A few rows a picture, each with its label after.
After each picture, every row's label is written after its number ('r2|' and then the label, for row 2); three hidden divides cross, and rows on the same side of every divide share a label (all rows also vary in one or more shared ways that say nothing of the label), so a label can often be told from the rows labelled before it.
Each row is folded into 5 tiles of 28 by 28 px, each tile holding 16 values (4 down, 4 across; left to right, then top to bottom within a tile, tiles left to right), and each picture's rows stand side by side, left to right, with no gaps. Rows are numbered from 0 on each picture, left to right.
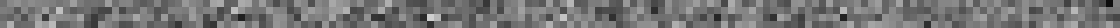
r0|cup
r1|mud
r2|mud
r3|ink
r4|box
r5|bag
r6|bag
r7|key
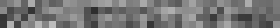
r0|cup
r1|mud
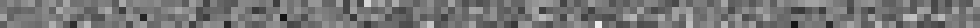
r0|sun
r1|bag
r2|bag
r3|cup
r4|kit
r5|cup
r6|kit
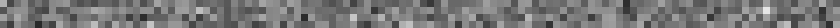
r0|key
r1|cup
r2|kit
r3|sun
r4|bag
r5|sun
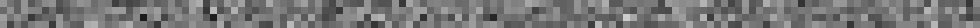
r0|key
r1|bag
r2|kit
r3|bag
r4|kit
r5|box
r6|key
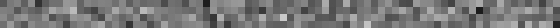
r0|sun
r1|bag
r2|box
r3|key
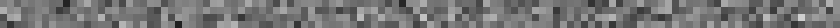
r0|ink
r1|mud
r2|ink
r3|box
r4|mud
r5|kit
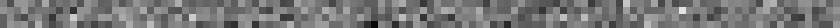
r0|kit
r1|cup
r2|cup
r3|bag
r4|box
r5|sun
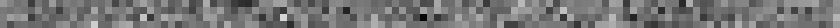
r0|key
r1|box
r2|key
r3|bag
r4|bag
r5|cup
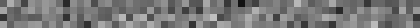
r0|bag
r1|box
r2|key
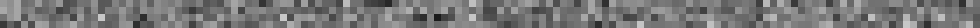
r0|ink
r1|ink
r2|box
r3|bag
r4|mud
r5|box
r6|ink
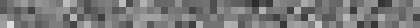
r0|sun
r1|key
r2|kit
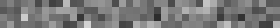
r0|sun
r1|sun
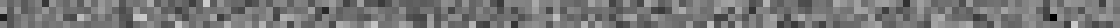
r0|bag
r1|box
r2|key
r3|cup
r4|kit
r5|kit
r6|ink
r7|bag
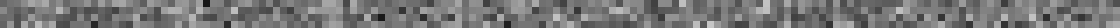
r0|cup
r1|bag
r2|mud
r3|bag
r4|sun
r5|sun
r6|sun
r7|mud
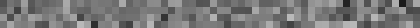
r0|sun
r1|kit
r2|ink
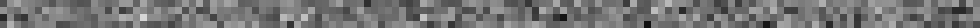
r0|cup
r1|key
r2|key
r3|key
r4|bag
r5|sun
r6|bag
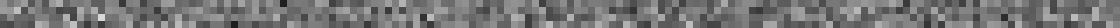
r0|ink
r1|cup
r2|cup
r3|ink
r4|ink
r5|ink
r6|ink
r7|kit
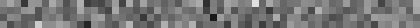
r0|ink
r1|bag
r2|kit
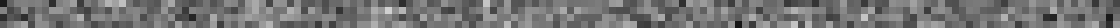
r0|cup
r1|kit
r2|key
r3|box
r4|ink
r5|key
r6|mud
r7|mud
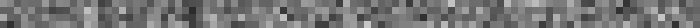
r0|key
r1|kit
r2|box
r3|cup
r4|ink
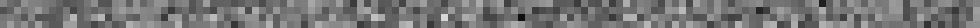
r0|kit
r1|kit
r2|ink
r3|mud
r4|box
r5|ink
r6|bag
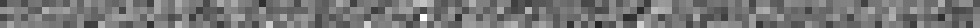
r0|cup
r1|ink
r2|box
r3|key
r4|mud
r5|cup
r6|mud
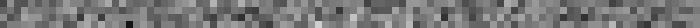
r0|sun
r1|mud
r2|kit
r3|kit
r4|cup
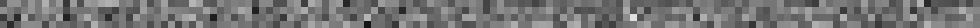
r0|bag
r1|mud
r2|bag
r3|key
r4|box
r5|key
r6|box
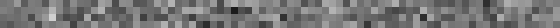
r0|mud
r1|cup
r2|bag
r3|bag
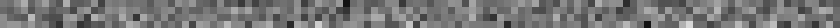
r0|kit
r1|key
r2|ink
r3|bag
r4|ink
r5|ink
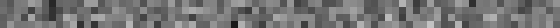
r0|kit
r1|cup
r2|sun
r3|kit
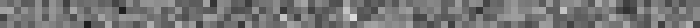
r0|bag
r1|kit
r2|box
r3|ink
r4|ink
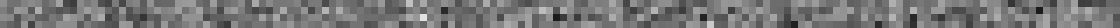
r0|ink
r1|bag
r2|cup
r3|box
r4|bag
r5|cup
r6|mud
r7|key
